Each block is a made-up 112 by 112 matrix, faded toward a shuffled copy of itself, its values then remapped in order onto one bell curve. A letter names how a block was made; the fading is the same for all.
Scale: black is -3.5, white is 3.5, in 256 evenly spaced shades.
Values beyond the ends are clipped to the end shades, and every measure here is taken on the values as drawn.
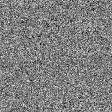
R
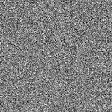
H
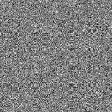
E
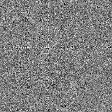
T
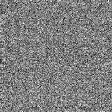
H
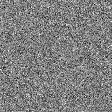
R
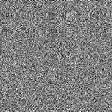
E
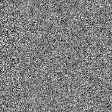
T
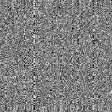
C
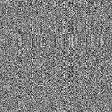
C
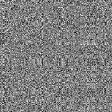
C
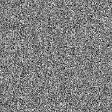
T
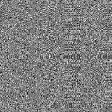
C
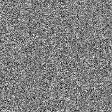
T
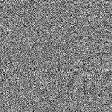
E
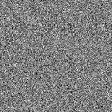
H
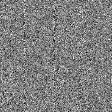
T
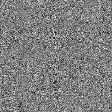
T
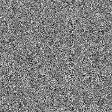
T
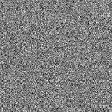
E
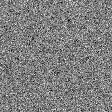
R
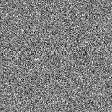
H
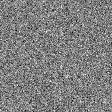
R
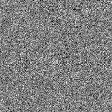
H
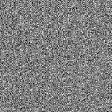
C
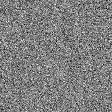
R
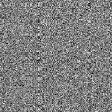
C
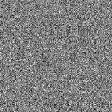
E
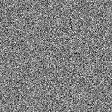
H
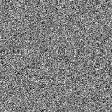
H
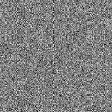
C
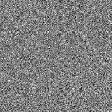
E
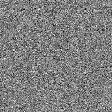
H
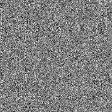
T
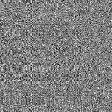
C
